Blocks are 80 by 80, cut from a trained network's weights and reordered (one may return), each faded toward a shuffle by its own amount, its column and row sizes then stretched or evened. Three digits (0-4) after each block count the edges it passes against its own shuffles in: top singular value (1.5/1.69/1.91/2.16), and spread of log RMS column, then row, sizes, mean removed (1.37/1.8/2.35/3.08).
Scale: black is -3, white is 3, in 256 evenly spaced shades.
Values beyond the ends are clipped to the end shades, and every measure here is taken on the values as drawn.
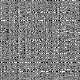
2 1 4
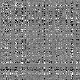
2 4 4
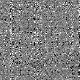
0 3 1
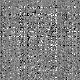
1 3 3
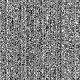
2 1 0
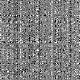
3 3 3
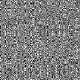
4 4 1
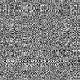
4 0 3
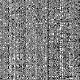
3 3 2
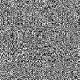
3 1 3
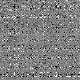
1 2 4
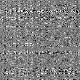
1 0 4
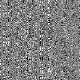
3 4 0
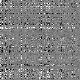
2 4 4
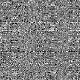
2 1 2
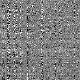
1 4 1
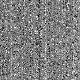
0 2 0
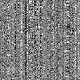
3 3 1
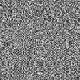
3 0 1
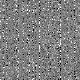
0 4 0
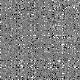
0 3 3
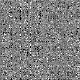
0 3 1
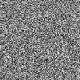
2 0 2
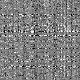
2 1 4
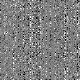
0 4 1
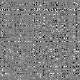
0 3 4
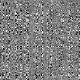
3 4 3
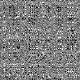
2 3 2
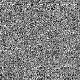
1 0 2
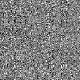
2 2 0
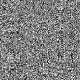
2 2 0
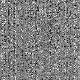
0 3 1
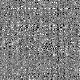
1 1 3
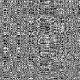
4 3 3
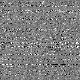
0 0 4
